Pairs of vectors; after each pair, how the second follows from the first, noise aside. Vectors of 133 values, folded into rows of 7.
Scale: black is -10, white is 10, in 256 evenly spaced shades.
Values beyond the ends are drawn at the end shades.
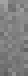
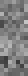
wrapped around, negated, scaled up.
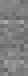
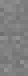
wrapped around, shrunk.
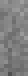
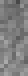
reversed.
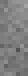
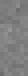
wrapped around, shrunk.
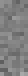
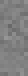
wrapped around, shrunk.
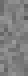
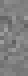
negated, partly zeroed.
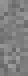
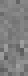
wrapped around, partly zeroed.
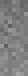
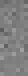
partly zeroed.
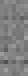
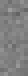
wrapped around, shrunk.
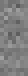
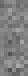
reversed.
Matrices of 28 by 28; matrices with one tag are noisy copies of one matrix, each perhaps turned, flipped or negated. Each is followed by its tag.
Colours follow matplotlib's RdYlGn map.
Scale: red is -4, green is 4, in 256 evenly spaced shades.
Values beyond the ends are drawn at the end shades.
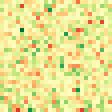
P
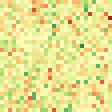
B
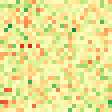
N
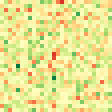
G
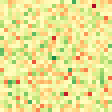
G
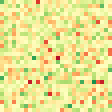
G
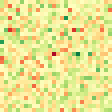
G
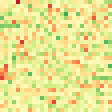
B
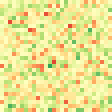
P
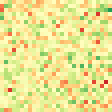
N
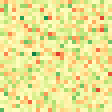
G
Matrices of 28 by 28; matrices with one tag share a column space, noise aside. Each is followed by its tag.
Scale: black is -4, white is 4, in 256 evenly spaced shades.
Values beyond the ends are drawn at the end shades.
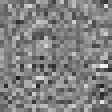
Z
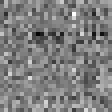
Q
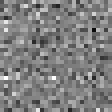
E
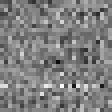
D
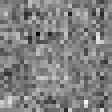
Q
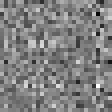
D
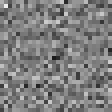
Z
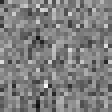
D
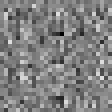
Q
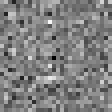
Z
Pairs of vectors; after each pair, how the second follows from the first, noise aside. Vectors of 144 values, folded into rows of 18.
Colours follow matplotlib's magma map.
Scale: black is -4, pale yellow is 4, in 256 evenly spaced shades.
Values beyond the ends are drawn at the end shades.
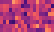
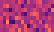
partly zeroed.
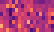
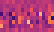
partly zeroed.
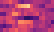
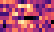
scaled up.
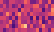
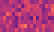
shrunk.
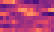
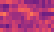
shrunk.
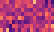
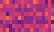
shrunk.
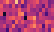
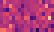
reversed, negated, partly zeroed.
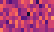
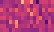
partly zeroed.
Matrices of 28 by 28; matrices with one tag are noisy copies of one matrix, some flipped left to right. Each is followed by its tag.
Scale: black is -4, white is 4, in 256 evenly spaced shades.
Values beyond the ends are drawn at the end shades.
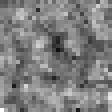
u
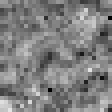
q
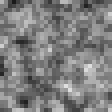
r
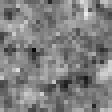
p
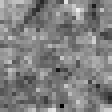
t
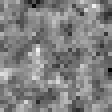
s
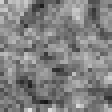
t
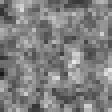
s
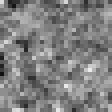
r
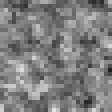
r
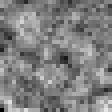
q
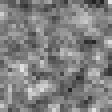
r
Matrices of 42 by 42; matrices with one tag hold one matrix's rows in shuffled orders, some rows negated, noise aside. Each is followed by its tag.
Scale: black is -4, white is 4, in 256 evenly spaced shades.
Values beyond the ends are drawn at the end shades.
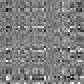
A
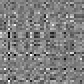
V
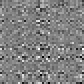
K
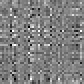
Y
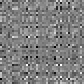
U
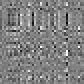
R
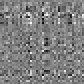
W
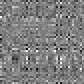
U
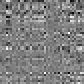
A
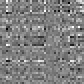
A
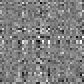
K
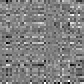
A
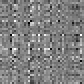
Y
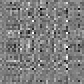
R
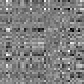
A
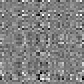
K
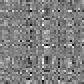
W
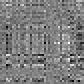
A
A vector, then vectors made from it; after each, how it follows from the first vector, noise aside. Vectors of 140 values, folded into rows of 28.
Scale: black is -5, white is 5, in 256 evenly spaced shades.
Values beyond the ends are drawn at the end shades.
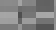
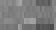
partly zeroed.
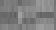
negated, shrunk.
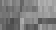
wrapped around, negated.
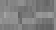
shrunk.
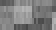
wrapped around, negated.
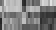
wrapped around, scaled up.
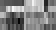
wrapped around, scaled up.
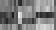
negated, scaled up.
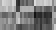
wrapped around, scaled up.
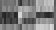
negated, scaled up.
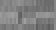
shrunk.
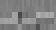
partly zeroed.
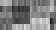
wrapped around, scaled up.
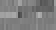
partly zeroed.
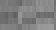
negated, shrunk.
